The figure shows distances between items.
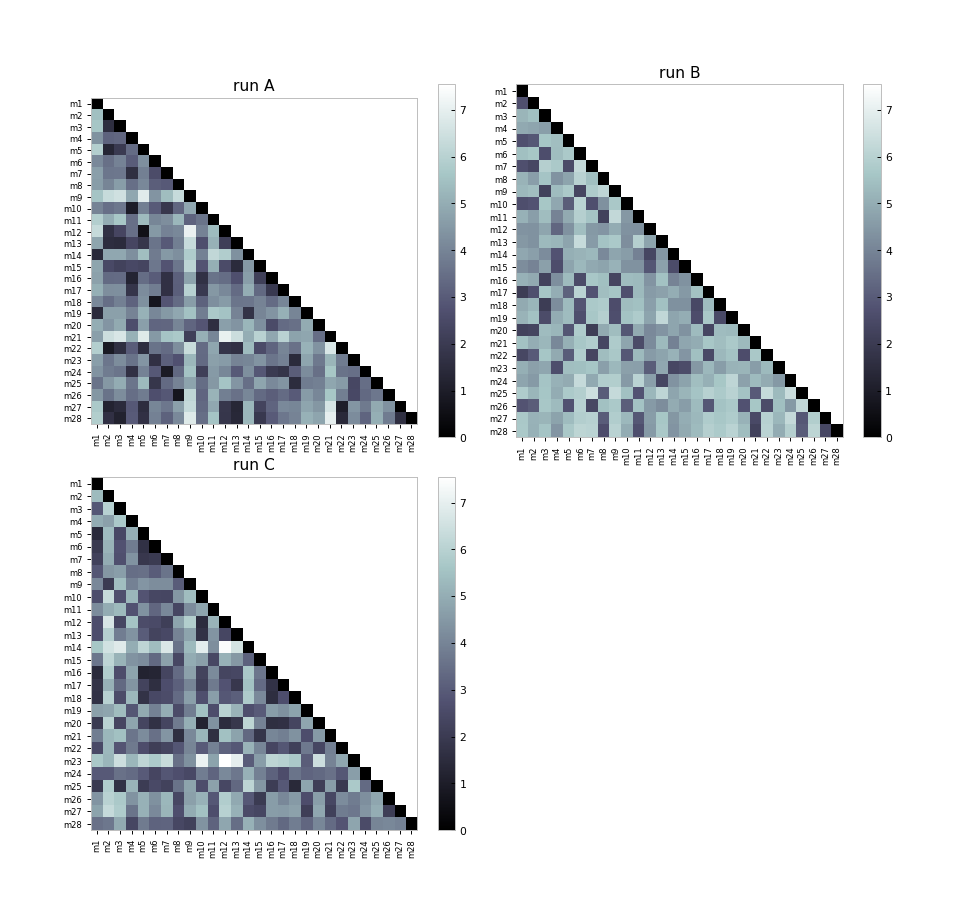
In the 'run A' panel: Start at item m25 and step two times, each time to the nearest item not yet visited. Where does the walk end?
m6
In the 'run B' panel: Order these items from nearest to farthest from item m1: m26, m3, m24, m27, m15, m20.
m20, m26, m15, m24, m3, m27
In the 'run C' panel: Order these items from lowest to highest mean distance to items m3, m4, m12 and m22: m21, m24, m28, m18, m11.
m18, m24, m28, m11, m21
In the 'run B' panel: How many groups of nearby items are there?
5
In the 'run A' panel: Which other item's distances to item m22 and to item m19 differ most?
m1
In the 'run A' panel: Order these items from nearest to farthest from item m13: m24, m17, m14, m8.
m24, m17, m8, m14
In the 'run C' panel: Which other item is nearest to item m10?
m20
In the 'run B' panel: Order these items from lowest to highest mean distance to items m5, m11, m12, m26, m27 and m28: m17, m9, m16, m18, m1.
m1, m17, m16, m18, m9
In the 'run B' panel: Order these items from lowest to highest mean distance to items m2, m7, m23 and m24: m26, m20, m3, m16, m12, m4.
m20, m26, m12, m4, m16, m3
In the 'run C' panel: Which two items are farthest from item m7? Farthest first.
m14, m23
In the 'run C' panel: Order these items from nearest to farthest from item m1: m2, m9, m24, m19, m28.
m24, m28, m9, m19, m2
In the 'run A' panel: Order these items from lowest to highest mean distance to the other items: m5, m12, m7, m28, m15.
m7, m15, m28, m5, m12
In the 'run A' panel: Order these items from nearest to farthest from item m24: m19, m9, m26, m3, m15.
m15, m26, m3, m19, m9
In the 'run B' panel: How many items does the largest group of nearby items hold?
9
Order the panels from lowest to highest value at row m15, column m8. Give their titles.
run C, run A, run B
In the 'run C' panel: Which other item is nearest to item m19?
m27
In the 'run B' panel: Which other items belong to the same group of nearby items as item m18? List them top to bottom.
m3, m6, m9, m16, m19
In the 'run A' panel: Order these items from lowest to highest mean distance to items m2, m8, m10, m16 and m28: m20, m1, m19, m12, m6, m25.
m12, m6, m20, m25, m19, m1
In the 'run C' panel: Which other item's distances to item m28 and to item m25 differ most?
m3
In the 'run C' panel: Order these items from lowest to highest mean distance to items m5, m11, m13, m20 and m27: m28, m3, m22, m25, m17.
m17, m22, m25, m28, m3
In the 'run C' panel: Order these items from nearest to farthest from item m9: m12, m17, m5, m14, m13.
m17, m5, m13, m14, m12
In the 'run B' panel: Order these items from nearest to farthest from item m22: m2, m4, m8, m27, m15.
m2, m15, m4, m8, m27
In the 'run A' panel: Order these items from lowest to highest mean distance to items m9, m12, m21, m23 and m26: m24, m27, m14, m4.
m4, m24, m27, m14
